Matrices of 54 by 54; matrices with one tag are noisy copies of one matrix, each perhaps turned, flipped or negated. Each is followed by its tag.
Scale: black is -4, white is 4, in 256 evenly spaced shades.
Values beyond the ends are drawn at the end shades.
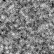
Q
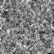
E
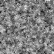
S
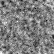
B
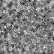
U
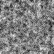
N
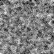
N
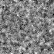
U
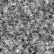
Q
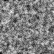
S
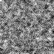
N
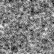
E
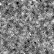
Q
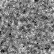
B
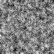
N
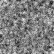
B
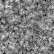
Q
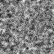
U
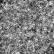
B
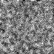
U
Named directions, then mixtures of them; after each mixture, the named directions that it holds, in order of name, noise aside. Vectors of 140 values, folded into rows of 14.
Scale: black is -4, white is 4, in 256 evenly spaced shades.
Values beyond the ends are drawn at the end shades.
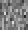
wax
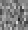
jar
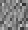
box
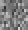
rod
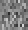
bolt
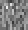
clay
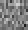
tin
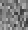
bolt, jar.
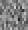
jar.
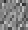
box.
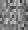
bolt, box, tin.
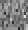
rod, wax.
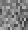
bolt, box, jar.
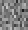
bolt, clay, jar.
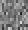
box, tin, wax.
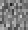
box, clay, rod.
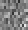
bolt, rod, tin.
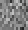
box, clay, tin.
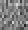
tin.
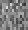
box, clay.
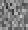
bolt, box, clay.
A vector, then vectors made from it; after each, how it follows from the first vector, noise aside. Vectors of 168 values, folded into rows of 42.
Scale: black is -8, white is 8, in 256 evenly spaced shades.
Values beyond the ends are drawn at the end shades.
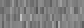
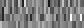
wrapped around, scaled up.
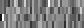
wrapped around, scaled up.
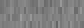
shrunk.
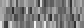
wrapped around, scaled up.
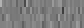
reversed, negated, partly zeroed.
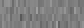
negated, shrunk.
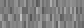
sign-scrambled.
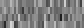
wrapped around, scaled up.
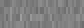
shrunk.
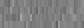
shrunk.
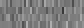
reversed, negated.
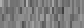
reversed, negated.
